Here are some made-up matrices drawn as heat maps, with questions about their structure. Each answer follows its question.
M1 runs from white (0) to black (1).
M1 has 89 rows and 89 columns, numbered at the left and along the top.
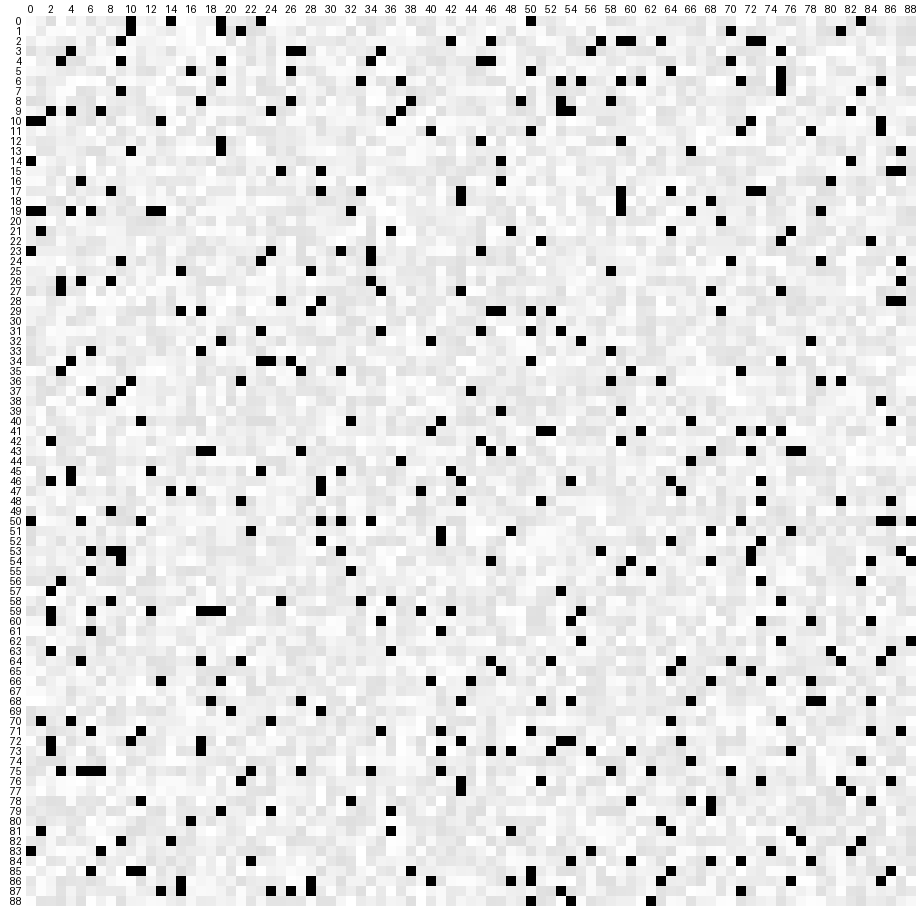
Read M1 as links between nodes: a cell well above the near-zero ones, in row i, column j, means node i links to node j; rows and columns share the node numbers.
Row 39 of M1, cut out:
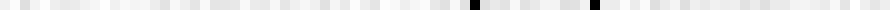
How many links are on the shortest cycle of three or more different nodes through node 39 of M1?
5
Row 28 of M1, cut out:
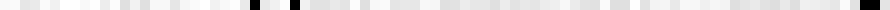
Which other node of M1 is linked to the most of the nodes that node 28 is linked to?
node 15
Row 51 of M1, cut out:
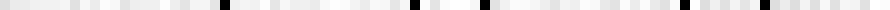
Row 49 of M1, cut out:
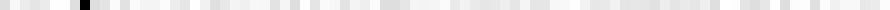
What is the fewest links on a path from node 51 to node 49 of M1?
5
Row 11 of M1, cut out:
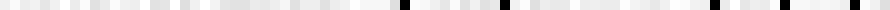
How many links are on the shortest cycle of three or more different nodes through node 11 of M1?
3
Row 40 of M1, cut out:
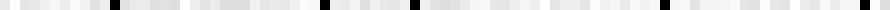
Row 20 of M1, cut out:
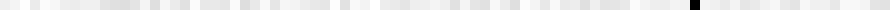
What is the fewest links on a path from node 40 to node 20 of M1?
5
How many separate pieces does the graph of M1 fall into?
3
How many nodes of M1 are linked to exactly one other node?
2
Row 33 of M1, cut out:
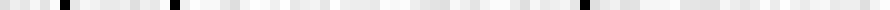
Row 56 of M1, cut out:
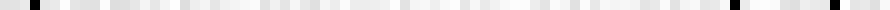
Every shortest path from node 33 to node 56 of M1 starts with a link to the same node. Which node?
node 17
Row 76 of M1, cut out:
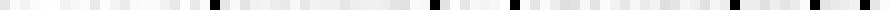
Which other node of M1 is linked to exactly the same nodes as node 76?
node 48
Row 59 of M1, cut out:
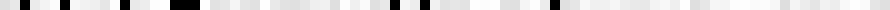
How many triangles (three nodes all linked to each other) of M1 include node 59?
4
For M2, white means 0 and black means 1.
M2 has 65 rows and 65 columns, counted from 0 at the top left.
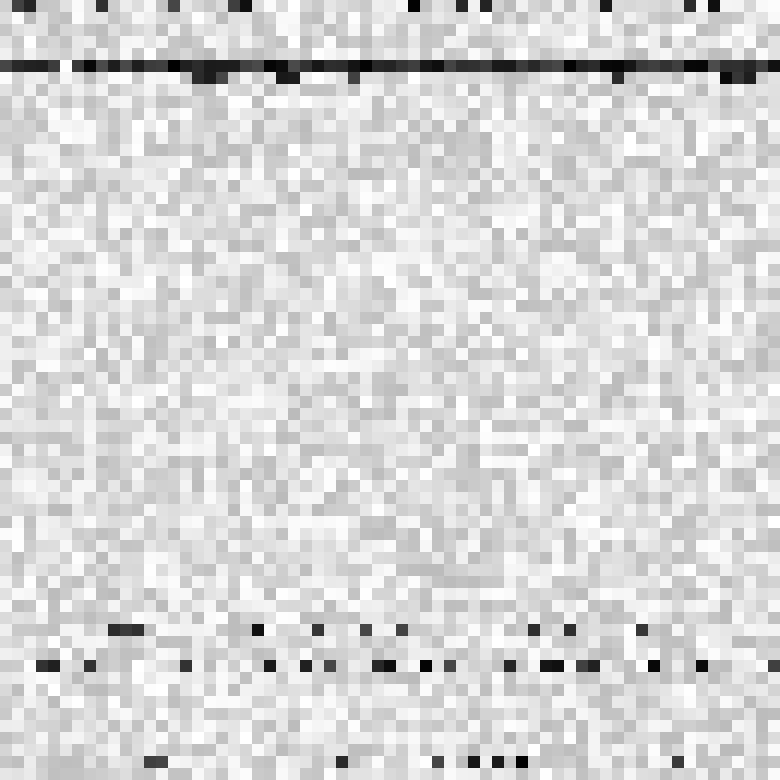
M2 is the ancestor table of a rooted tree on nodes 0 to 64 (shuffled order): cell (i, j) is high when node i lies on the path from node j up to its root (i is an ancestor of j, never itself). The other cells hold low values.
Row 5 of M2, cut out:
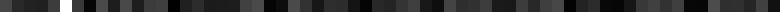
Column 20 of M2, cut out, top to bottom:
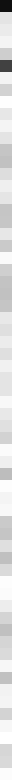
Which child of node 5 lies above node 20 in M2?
0
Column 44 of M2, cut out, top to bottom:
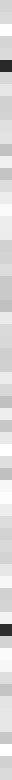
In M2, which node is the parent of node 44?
52
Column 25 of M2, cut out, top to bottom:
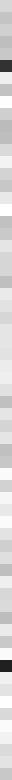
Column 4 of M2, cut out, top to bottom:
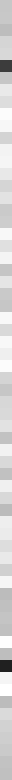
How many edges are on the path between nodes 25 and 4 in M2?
2
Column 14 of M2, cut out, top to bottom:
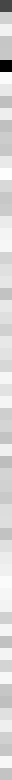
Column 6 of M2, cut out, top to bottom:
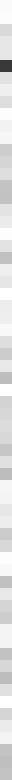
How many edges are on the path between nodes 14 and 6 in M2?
3
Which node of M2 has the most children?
55
